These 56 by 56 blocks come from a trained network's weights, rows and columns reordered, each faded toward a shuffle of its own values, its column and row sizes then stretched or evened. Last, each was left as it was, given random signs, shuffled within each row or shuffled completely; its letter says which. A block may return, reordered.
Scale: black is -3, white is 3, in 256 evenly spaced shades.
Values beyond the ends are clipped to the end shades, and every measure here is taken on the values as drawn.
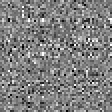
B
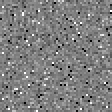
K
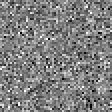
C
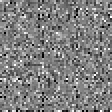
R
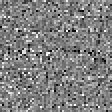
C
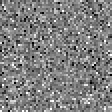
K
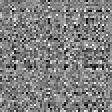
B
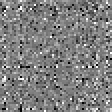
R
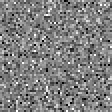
K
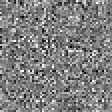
B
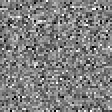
C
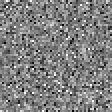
K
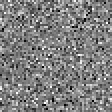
C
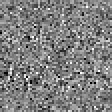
C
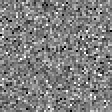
K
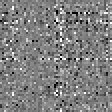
R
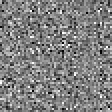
R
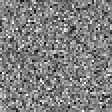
K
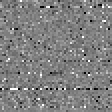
C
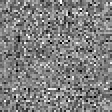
R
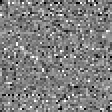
C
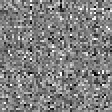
R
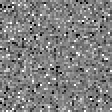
K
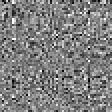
B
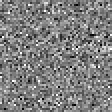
C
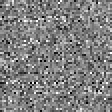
C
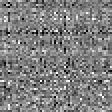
B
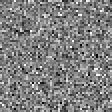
C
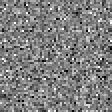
C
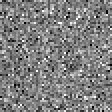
C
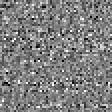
C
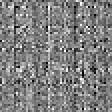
B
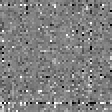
R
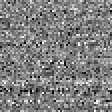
C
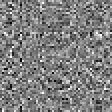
B
